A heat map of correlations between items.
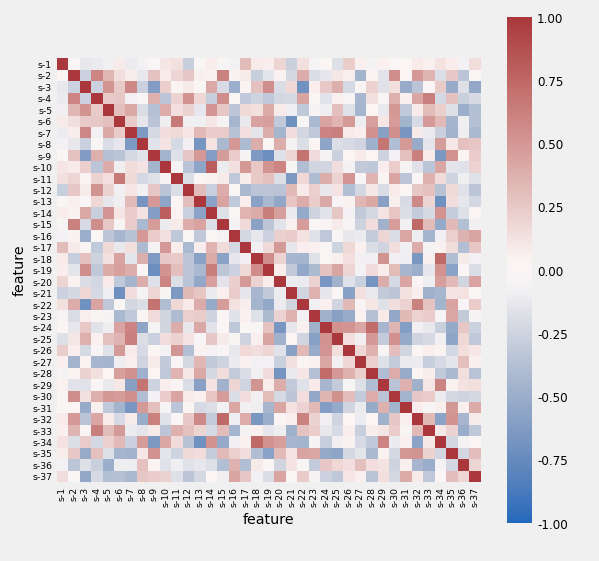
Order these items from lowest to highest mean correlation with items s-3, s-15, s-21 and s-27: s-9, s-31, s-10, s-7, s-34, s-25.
s-34, s-31, s-10, s-9, s-25, s-7
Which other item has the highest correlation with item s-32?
s-15
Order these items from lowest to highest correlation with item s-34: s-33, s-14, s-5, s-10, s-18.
s-33, s-5, s-10, s-14, s-18
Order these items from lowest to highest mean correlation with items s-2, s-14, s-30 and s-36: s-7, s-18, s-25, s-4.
s-18, s-4, s-7, s-25
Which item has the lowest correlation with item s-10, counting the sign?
s-13
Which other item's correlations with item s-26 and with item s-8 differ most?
s-24
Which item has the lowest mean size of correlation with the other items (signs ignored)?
s-1
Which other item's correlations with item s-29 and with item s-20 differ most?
s-17
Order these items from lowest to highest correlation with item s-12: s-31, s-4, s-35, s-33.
s-31, s-35, s-33, s-4
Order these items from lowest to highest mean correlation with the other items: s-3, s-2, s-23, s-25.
s-23, s-3, s-25, s-2
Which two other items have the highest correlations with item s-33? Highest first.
s-4, s-6
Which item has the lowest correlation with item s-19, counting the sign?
s-9
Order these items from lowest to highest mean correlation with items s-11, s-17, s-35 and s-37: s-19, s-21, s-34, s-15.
s-21, s-19, s-34, s-15
